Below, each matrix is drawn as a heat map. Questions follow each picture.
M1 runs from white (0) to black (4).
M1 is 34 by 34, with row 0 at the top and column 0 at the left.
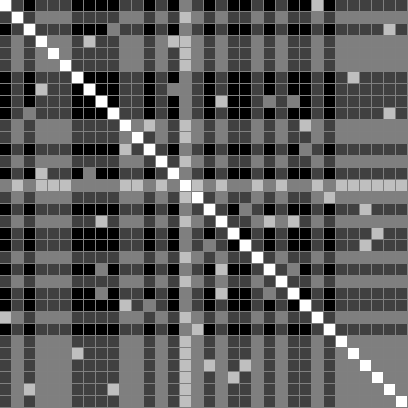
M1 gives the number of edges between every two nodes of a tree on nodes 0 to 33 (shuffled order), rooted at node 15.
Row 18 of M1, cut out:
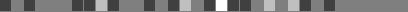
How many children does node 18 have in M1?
3
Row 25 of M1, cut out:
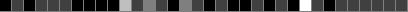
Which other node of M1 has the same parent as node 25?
12
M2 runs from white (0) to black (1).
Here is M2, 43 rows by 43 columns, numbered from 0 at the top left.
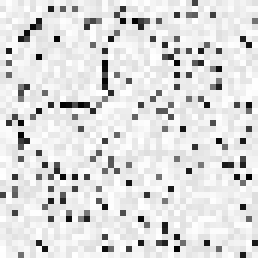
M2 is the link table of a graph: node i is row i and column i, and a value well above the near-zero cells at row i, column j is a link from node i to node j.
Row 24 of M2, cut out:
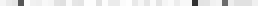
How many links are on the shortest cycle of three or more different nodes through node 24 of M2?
6
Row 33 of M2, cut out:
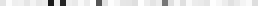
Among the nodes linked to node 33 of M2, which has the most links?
node 27
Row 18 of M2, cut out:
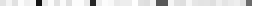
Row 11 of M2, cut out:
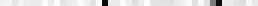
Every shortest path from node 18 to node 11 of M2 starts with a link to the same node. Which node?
node 41
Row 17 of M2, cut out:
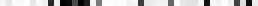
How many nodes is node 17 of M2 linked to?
12
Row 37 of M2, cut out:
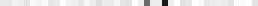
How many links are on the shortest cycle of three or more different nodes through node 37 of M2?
6
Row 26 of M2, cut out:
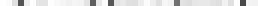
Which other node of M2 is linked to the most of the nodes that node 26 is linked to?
node 6
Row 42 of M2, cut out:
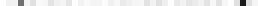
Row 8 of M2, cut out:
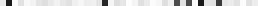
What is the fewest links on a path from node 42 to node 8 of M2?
4
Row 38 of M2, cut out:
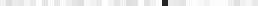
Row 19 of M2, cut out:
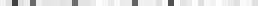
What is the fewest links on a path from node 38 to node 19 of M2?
4
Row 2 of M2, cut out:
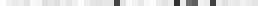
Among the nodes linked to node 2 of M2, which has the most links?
node 29
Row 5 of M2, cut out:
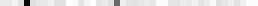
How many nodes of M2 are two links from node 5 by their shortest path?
7
